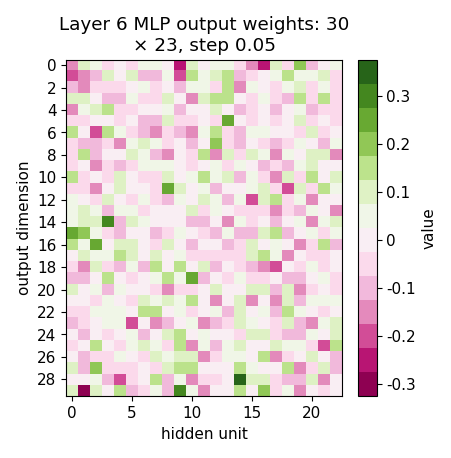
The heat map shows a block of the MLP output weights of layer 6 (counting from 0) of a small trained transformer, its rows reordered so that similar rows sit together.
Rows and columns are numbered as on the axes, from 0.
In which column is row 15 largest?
0
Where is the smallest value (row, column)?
29, 1
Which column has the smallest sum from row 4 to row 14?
17
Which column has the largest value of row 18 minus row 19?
11
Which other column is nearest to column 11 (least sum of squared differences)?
5
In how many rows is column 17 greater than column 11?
9
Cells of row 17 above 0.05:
6
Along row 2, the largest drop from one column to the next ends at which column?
14
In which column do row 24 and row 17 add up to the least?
18
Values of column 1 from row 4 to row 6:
0.05 -0.05 0
